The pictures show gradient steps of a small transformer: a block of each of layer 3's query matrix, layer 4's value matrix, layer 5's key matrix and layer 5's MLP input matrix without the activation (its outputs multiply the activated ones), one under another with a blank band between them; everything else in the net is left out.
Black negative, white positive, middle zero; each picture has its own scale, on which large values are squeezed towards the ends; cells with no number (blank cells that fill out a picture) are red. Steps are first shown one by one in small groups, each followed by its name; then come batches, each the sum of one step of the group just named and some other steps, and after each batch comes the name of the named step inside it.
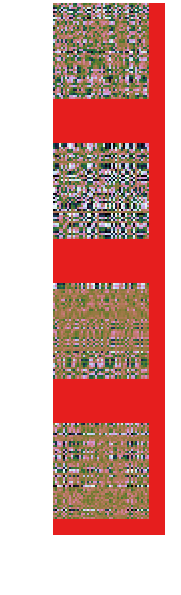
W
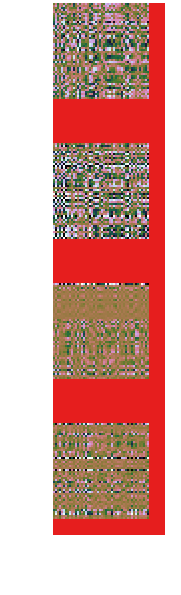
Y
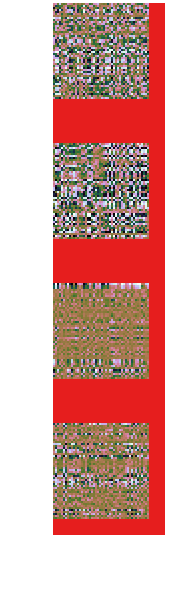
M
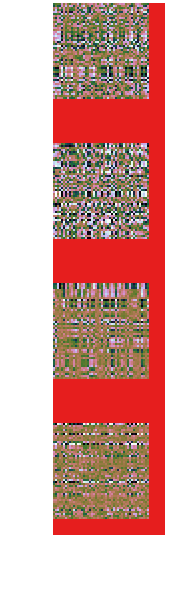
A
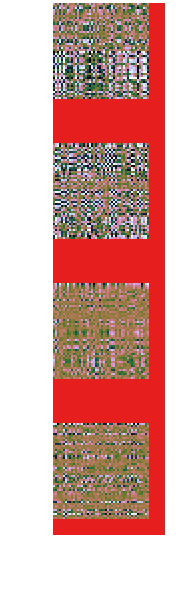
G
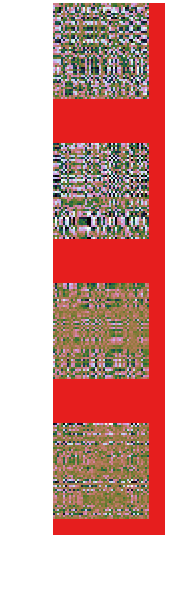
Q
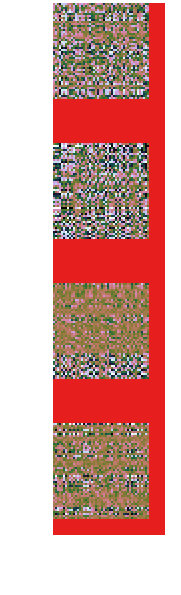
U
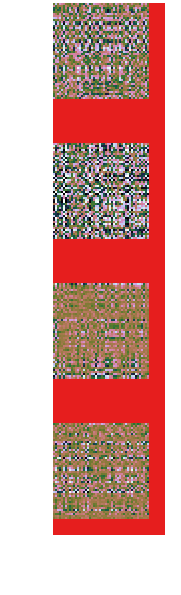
M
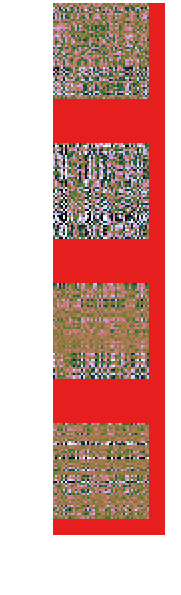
A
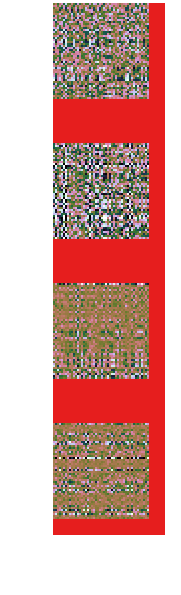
Y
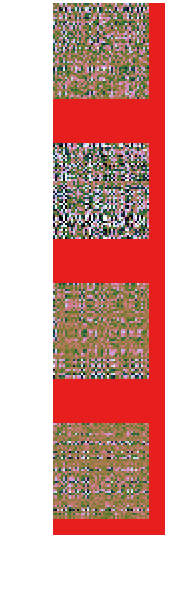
W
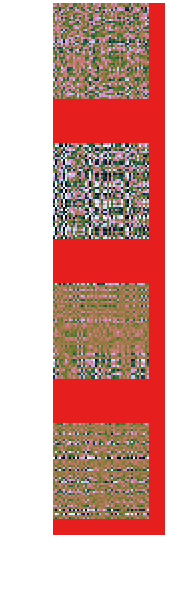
Y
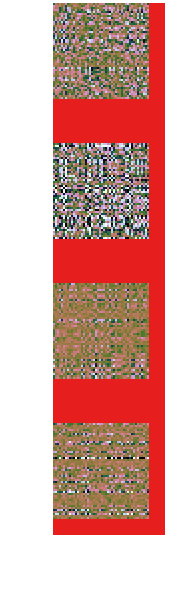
Q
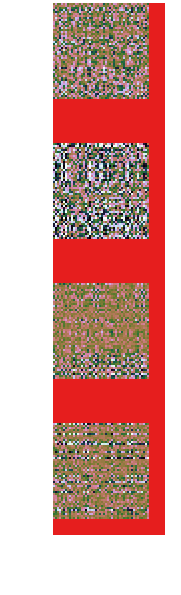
U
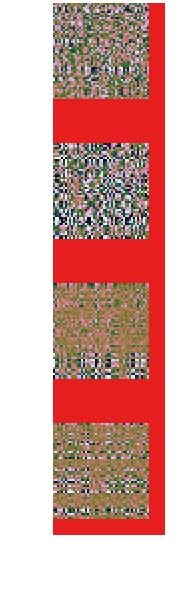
Q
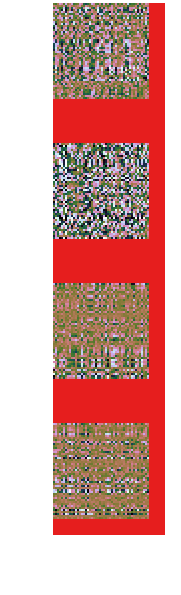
W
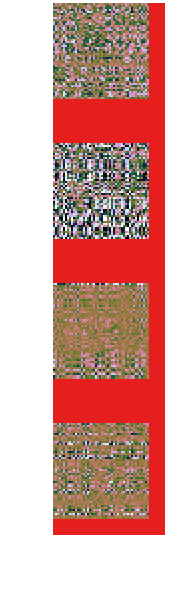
W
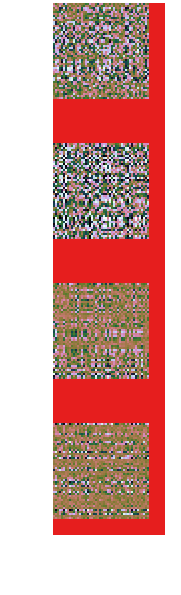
Q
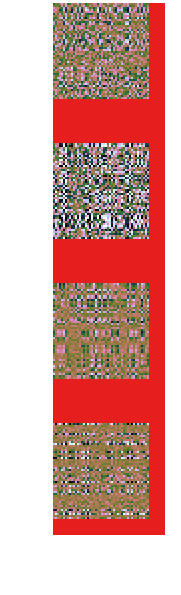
A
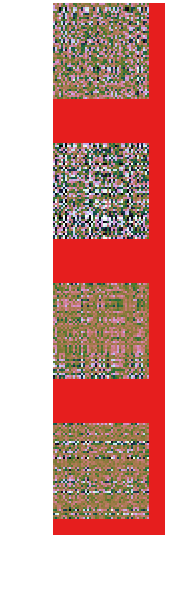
Q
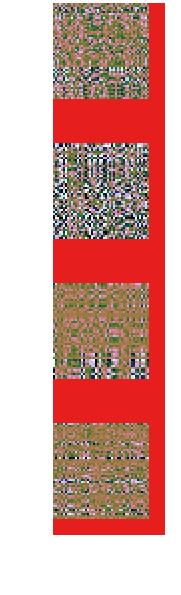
M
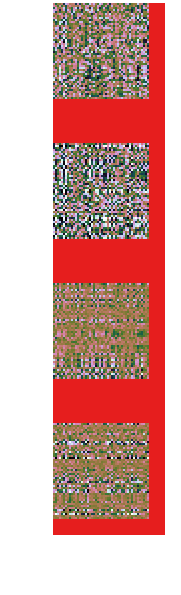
G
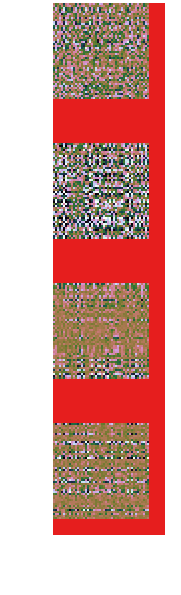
A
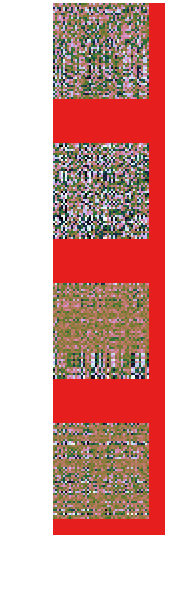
G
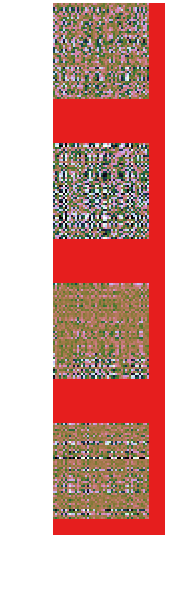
M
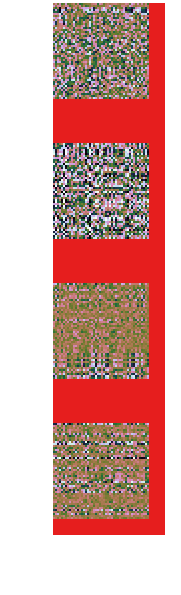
Q
